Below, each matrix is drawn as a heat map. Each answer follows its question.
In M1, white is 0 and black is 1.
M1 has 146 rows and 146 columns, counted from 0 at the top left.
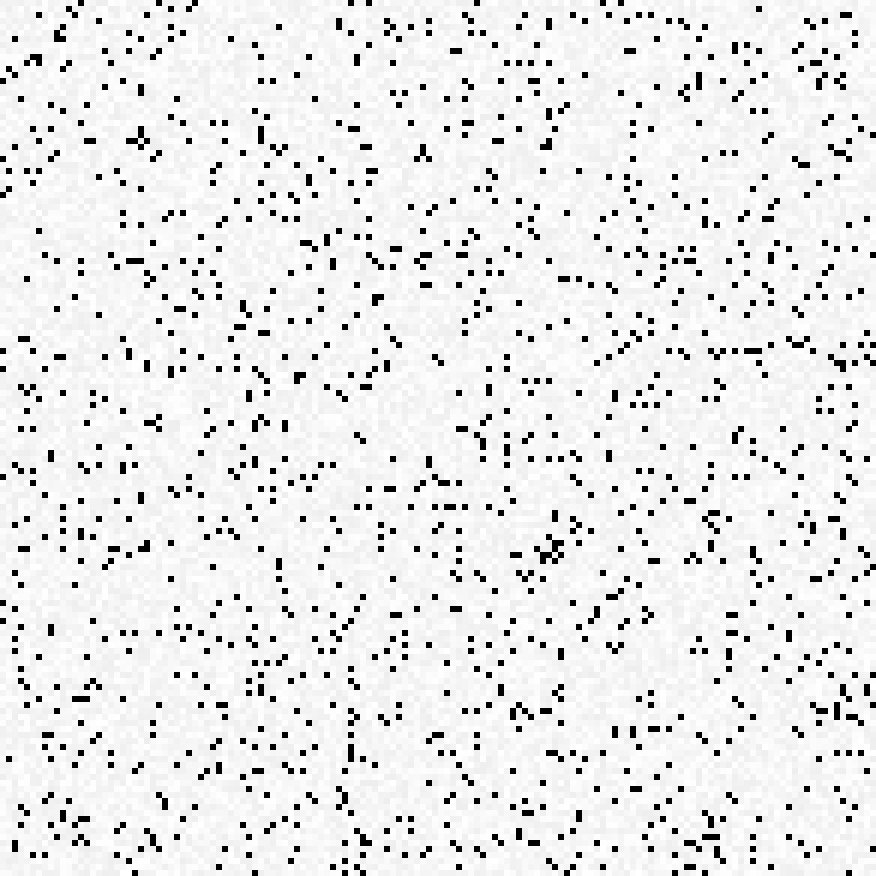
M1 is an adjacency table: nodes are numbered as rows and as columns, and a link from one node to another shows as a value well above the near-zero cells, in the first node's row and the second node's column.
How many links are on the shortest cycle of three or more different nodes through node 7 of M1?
3
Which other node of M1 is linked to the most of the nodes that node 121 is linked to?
node 55
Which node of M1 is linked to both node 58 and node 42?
node 124
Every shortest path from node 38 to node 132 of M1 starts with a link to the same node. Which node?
node 70
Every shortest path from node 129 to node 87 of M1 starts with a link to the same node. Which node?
node 77
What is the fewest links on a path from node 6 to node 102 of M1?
2
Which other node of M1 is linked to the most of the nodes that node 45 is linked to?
node 20
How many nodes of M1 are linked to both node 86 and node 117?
5
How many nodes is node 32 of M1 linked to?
6
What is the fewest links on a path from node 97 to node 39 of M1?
4
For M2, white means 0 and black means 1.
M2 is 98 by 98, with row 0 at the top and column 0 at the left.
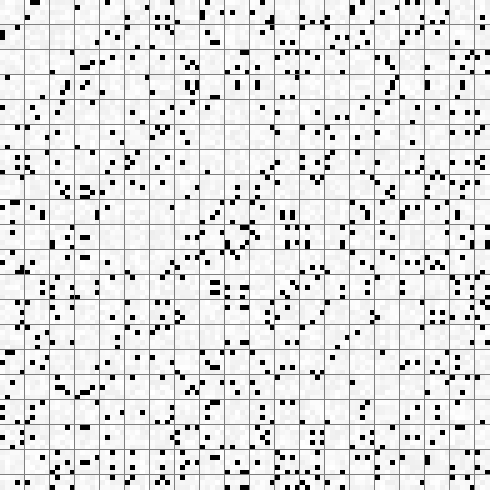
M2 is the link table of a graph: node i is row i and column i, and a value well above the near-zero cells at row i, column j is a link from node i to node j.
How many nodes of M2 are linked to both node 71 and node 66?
3
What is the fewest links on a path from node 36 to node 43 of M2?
7
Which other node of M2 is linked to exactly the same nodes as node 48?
node 14
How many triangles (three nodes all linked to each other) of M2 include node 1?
2
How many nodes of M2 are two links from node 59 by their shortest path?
5
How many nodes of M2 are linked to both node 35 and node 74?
6
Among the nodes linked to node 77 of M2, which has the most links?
node 11
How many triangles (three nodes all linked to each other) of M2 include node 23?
3
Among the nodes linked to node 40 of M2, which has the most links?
node 3
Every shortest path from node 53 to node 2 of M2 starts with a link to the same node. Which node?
node 4
